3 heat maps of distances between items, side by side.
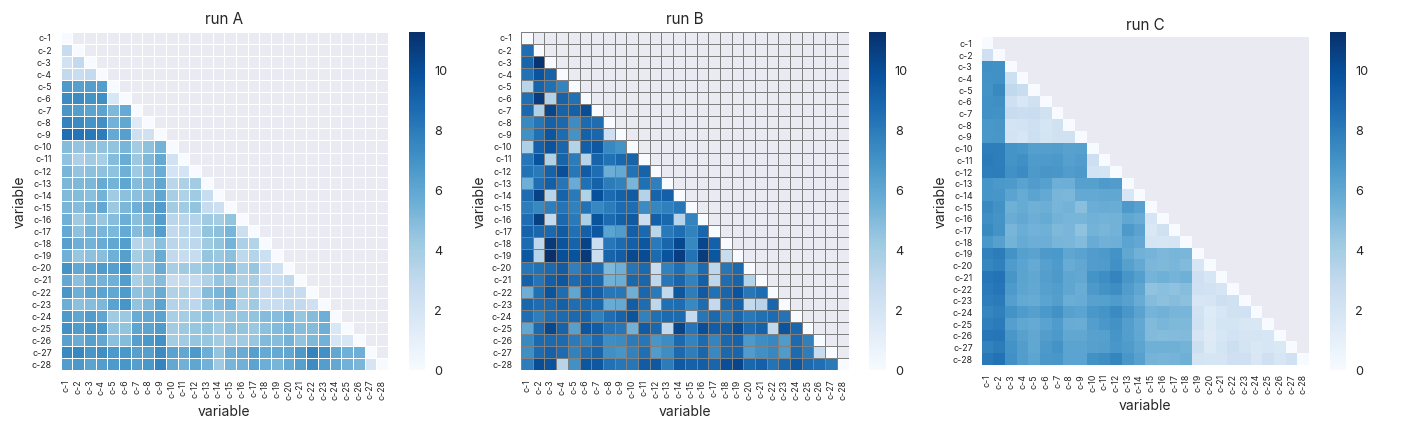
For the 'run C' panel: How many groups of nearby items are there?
6
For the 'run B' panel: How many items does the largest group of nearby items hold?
5
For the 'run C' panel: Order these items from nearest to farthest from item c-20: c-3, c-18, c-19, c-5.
c-19, c-18, c-5, c-3
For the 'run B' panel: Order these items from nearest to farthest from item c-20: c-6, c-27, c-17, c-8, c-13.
c-17, c-8, c-27, c-13, c-6
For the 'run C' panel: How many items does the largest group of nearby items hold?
10
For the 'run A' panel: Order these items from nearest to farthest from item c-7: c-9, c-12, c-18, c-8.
c-8, c-9, c-18, c-12
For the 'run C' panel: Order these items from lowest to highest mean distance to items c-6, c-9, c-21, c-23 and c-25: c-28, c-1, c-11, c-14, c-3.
c-28, c-3, c-14, c-11, c-1
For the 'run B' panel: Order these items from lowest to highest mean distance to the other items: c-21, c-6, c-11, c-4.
c-21, c-11, c-6, c-4
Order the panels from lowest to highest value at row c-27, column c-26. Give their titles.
run C, run B, run A
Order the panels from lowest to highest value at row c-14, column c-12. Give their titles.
run A, run C, run B
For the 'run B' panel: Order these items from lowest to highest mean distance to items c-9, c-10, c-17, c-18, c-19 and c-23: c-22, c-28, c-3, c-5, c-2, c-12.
c-12, c-2, c-5, c-22, c-28, c-3
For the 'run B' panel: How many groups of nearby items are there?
9
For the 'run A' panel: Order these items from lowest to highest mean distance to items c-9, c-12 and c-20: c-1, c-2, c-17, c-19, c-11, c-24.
c-19, c-11, c-17, c-24, c-2, c-1
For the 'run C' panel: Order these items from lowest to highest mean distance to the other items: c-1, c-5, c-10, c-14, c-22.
c-22, c-5, c-14, c-10, c-1
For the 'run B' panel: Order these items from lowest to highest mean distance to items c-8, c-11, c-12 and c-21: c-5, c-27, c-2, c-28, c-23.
c-23, c-27, c-5, c-2, c-28
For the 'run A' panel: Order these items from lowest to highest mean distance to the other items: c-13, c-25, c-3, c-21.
c-21, c-13, c-25, c-3
